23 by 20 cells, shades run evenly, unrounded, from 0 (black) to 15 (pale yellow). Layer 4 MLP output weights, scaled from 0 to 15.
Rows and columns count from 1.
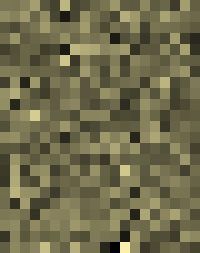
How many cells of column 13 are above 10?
3
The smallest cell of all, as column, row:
12, 23
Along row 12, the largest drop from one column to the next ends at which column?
17
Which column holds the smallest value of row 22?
13
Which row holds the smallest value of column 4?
20
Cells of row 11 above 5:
15
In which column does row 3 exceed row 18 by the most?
14
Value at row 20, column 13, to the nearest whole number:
9
